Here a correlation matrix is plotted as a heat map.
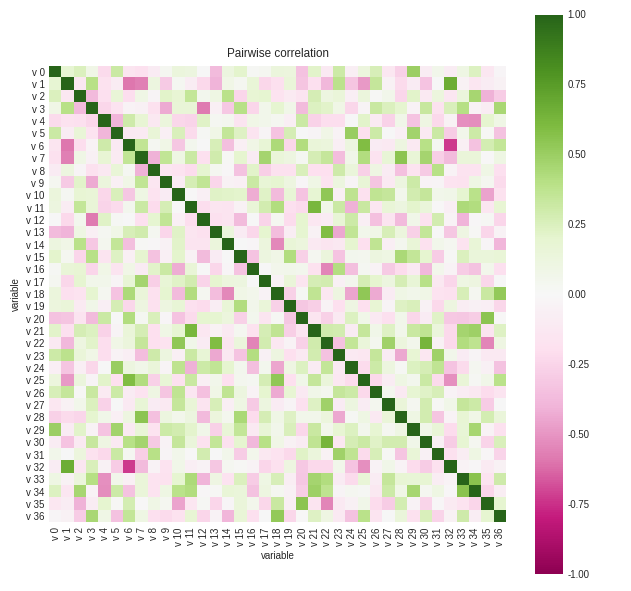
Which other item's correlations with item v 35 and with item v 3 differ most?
v 20
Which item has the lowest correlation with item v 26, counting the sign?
v 18
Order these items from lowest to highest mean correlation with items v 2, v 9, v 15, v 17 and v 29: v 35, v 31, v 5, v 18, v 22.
v 35, v 31, v 18, v 22, v 5
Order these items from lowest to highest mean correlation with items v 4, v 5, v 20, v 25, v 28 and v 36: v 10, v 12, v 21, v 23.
v 23, v 10, v 12, v 21
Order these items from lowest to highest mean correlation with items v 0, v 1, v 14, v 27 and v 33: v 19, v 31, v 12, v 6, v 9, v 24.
v 6, v 12, v 9, v 24, v 31, v 19
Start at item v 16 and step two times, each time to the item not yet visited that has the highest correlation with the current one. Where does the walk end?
v 31
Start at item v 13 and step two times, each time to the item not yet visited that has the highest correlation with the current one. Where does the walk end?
v 30
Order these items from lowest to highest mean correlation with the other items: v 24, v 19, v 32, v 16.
v 32, v 16, v 19, v 24
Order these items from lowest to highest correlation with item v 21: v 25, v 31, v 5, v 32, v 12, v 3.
v 32, v 12, v 5, v 31, v 3, v 25
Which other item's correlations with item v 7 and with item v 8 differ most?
v 28
